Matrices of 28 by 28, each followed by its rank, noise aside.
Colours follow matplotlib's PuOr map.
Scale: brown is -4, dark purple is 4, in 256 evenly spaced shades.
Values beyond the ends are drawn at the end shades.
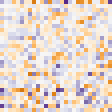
five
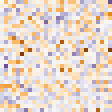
eight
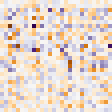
four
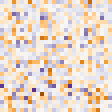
five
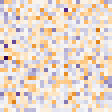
eight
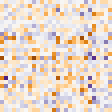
four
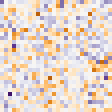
eight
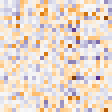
six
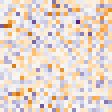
eight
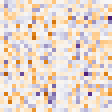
six
